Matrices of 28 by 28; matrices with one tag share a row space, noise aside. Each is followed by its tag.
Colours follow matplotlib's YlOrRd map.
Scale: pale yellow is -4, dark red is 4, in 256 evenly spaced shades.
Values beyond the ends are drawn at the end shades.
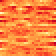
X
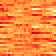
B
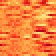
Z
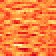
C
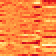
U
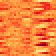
Z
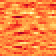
C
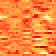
Z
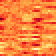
U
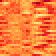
Z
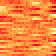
B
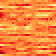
X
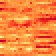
X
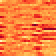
U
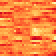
B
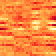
B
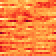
X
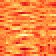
C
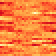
B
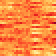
B
